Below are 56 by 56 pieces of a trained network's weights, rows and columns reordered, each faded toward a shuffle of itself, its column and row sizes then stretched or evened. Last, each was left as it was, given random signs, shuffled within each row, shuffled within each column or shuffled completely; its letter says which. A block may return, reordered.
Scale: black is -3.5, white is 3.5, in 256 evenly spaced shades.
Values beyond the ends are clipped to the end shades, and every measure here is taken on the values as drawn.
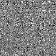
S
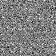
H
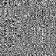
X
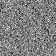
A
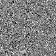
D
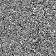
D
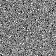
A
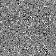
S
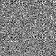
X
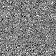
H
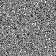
A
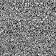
H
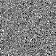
D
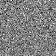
H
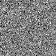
D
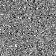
H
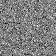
A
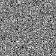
S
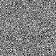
X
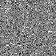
S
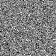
A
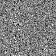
D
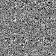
S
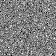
A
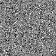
D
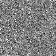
D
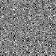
X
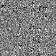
S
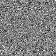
H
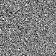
D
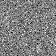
A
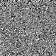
H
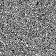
A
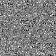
H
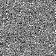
D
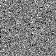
D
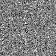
D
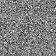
S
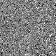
D
